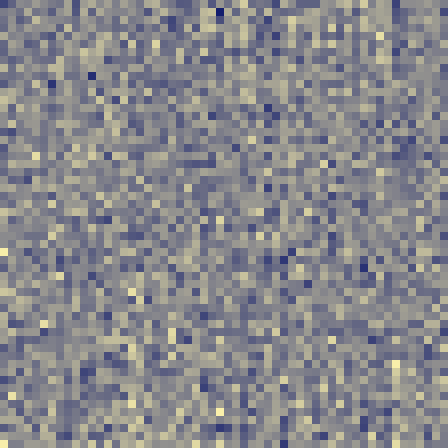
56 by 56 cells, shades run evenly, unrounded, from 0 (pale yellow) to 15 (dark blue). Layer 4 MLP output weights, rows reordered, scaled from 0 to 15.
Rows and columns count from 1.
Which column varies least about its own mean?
45
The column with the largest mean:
34
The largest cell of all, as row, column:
2, 28
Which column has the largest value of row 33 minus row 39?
55
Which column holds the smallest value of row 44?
17
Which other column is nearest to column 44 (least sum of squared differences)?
9
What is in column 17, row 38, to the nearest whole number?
11
